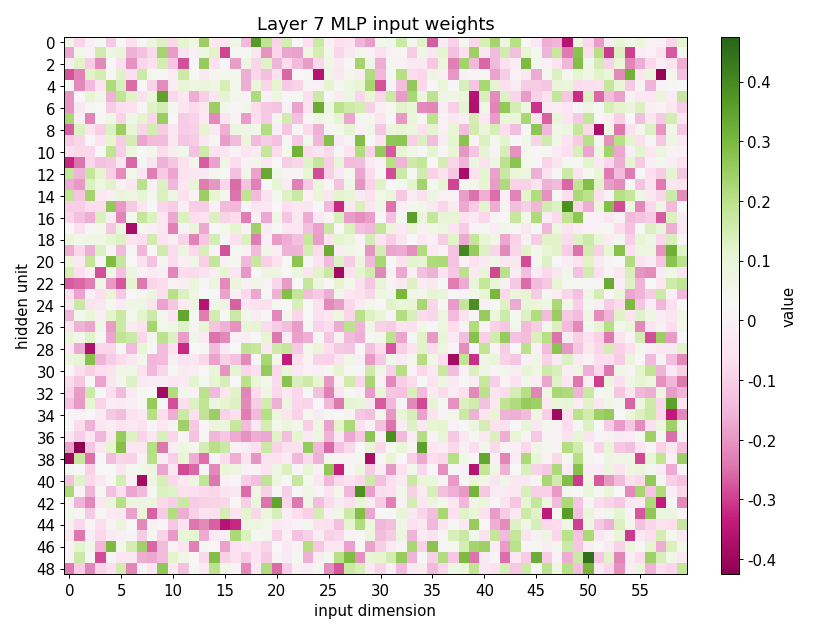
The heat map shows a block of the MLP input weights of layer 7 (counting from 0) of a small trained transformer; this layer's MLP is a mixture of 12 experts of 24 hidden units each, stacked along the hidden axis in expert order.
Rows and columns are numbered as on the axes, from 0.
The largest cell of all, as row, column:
47, 50
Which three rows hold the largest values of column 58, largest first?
33, 19, 20
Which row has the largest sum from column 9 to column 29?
31
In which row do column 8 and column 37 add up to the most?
38
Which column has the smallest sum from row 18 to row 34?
37
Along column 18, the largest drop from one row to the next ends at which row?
18
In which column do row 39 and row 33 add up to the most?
44
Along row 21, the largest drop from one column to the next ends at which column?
26
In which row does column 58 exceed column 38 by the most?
12
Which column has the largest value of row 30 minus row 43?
46
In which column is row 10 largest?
22
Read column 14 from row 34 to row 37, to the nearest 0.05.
0.25 0.1 -0.15 0.2
